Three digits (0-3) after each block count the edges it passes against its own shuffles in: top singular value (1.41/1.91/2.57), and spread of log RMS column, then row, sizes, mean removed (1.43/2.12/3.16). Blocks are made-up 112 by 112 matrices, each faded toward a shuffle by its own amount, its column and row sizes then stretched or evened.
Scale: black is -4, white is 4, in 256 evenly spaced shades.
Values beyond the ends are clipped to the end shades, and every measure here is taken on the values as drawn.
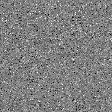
1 0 1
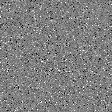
0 0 1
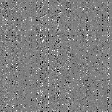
2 3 1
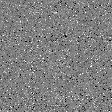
1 0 1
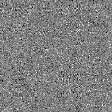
2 1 1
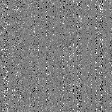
0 3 1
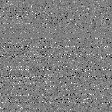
2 0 2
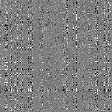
3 3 2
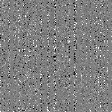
1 3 1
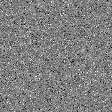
1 0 0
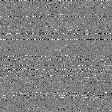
1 0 3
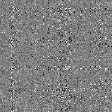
1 3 2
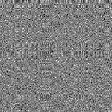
3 1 1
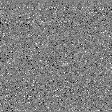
0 0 2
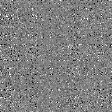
0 2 2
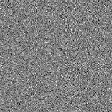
2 1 0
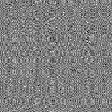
3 0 0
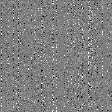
0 3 0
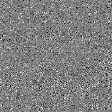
2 1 2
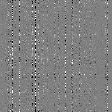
2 3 1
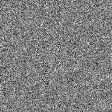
1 1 0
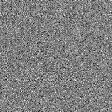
2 0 1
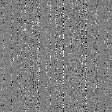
1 3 0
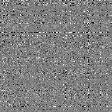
1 2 3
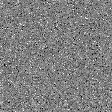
1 0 0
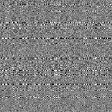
3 1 3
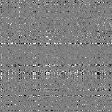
3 2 3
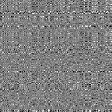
3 1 3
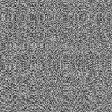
3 2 0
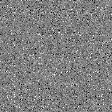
0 1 2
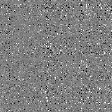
0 2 2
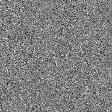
0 1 0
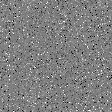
0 1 0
